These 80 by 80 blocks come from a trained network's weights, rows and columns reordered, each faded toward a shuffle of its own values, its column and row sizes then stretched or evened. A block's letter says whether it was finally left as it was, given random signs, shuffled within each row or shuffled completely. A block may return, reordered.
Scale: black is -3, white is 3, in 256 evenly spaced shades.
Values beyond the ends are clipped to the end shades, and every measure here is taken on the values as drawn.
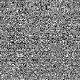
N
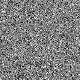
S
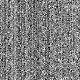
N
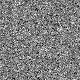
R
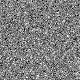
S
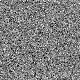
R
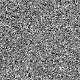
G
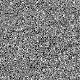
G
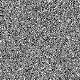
G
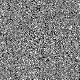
G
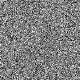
G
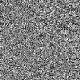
N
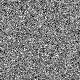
R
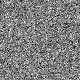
R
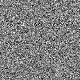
S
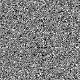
G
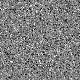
S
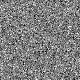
R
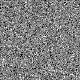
S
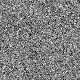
R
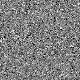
S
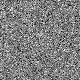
R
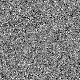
S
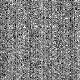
N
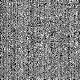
N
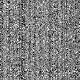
N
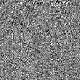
N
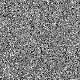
G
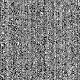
N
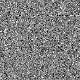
G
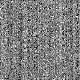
N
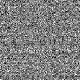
N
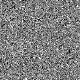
G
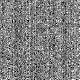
N
